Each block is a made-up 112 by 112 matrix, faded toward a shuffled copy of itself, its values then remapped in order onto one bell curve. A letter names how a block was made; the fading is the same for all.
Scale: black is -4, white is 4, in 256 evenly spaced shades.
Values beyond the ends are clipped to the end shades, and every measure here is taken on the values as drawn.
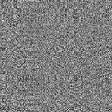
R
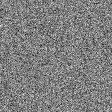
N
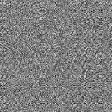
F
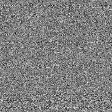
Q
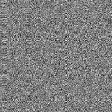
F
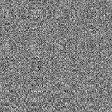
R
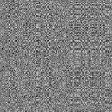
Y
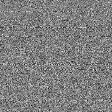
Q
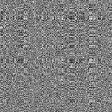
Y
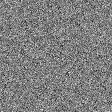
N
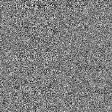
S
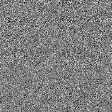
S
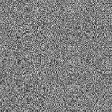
F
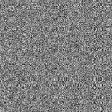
F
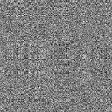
F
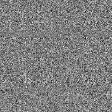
S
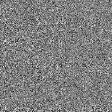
S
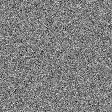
N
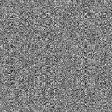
R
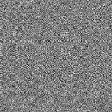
R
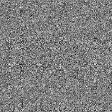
S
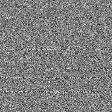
Q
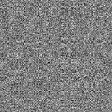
F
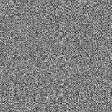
R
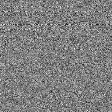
Q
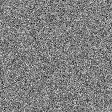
N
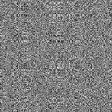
R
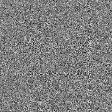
S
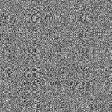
R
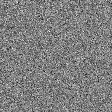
N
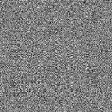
F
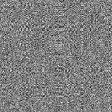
F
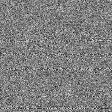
Q
